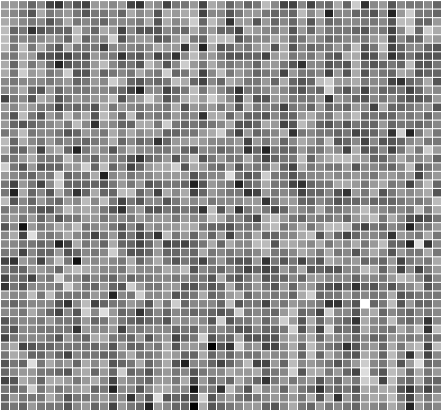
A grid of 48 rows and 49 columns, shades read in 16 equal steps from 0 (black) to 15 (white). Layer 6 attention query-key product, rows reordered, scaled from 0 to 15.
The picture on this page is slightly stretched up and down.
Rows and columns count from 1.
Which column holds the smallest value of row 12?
37
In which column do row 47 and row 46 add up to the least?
22
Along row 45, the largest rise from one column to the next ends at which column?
44
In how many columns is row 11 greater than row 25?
16
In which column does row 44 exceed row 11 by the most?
41
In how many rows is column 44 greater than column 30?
22
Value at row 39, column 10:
9
